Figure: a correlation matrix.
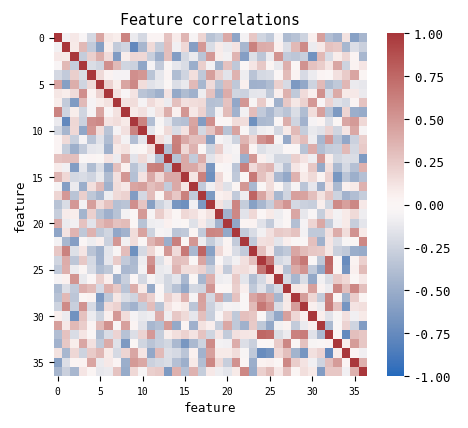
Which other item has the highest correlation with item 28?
32
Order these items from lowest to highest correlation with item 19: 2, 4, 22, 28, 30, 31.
31, 22, 30, 2, 4, 28
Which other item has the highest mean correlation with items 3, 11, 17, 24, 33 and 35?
29
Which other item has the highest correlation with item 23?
17
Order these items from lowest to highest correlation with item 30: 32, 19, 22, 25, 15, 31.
25, 32, 19, 31, 15, 22
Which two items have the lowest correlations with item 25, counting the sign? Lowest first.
34, 31
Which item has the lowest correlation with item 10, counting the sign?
3
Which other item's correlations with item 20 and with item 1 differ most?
5
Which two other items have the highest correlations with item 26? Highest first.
2, 18
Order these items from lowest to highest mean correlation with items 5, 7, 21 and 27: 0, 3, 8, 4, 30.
0, 8, 3, 30, 4
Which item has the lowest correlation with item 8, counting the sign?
33
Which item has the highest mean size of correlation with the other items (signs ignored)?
18
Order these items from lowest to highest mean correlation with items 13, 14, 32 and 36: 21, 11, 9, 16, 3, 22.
9, 21, 3, 16, 22, 11
